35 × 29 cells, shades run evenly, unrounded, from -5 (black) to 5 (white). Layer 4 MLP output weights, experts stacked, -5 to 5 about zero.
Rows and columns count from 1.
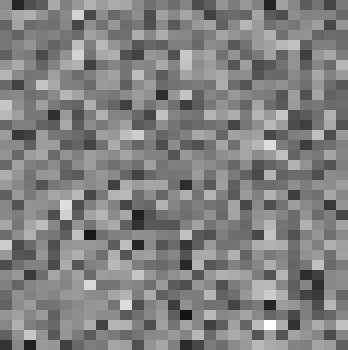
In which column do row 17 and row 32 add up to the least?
16
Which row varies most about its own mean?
33
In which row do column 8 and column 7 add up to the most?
29
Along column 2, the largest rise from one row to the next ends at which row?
2
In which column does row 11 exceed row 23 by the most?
12
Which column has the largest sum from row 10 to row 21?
1
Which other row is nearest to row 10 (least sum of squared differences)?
8
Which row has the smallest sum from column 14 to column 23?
31
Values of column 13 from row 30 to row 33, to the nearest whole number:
2 0 0 -2
